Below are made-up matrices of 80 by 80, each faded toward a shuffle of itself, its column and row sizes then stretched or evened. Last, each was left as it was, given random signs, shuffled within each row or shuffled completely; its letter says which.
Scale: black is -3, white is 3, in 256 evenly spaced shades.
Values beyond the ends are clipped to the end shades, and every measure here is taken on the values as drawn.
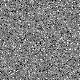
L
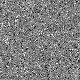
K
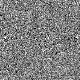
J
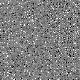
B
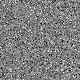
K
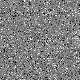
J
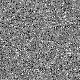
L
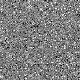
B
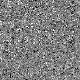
B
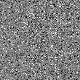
J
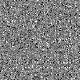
B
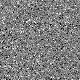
L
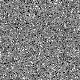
L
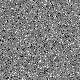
K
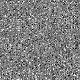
B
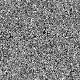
J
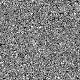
L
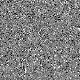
B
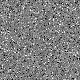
K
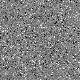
J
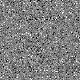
B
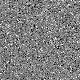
K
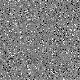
B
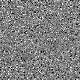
B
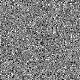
B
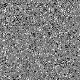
B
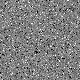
K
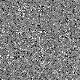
J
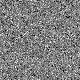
K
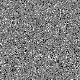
J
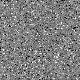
L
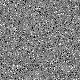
K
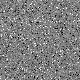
K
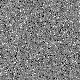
K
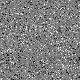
L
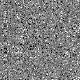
B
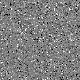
J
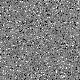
L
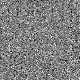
B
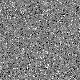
L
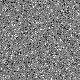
K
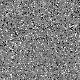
J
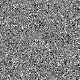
B
